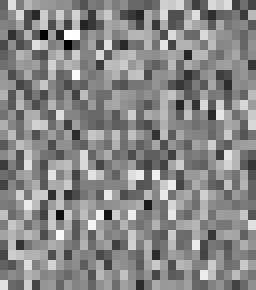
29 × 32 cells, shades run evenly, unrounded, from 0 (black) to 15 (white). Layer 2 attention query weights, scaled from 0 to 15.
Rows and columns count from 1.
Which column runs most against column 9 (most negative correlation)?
6
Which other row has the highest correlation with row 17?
21
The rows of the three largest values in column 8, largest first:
24, 12, 2
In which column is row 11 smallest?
23
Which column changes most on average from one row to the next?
22
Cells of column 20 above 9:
6
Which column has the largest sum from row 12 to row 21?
4
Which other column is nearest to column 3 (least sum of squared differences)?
15
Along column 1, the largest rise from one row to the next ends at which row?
29
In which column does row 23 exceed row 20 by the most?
7
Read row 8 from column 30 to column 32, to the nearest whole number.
8 9 7
